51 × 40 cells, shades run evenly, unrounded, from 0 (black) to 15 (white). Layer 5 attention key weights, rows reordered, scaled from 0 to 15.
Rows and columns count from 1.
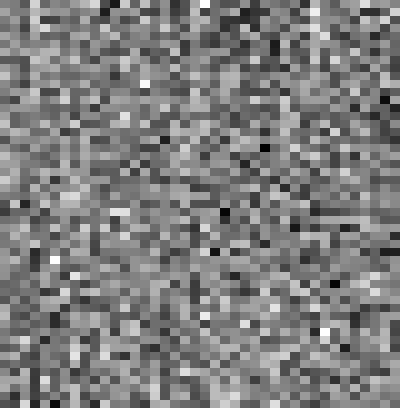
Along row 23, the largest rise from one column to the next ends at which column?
29
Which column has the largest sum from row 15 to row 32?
9
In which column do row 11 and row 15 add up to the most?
15
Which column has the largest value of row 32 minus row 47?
8
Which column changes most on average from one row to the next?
21
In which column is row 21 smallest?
25
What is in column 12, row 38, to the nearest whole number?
7
